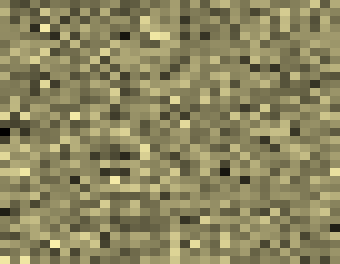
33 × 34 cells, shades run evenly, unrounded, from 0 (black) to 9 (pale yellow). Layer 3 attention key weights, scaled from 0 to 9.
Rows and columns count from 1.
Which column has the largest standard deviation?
1
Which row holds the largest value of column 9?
30
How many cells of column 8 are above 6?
7
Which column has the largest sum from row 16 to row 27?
14
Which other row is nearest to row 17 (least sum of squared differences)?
16
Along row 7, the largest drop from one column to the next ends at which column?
6
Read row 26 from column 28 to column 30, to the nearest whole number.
4 4 5
